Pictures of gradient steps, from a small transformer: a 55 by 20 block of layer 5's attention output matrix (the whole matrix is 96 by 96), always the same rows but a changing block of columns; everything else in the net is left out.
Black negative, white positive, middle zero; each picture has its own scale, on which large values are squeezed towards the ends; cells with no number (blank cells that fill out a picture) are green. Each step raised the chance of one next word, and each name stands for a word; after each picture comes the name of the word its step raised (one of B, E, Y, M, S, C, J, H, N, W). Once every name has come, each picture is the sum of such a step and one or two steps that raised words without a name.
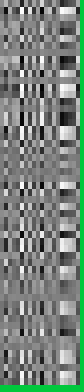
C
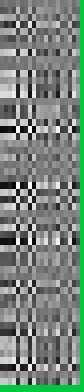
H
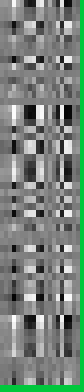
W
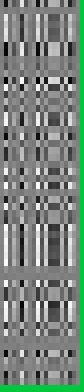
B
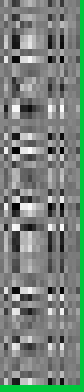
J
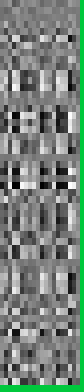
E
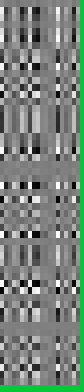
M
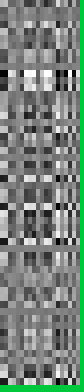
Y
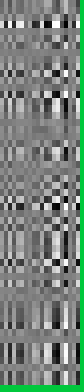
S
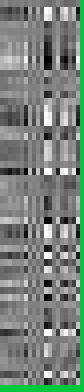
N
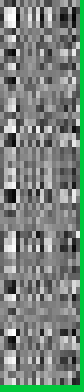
C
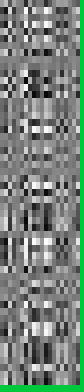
H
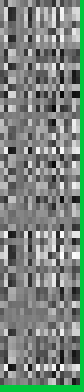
M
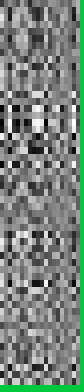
M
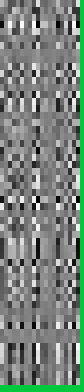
S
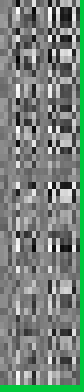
C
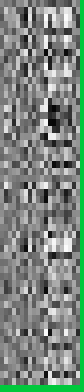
C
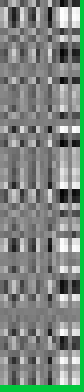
C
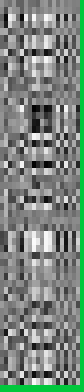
J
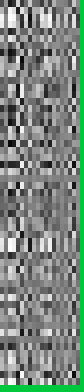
C
